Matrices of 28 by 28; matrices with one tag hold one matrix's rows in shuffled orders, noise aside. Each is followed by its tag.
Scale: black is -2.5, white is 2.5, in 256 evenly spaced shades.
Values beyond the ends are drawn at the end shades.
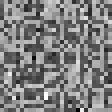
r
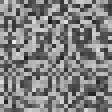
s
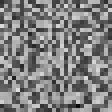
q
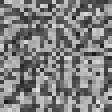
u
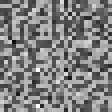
q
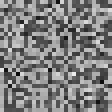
s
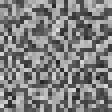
s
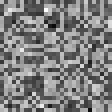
r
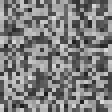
s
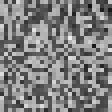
s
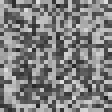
u
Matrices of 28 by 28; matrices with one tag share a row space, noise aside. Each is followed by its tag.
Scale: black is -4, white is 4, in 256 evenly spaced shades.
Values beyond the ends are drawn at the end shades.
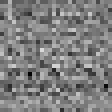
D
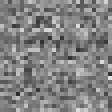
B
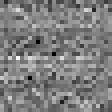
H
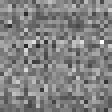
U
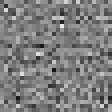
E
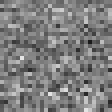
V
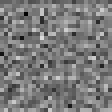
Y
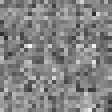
H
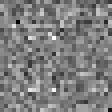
B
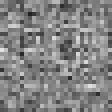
V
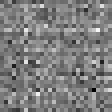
U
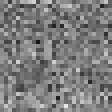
E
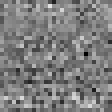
H
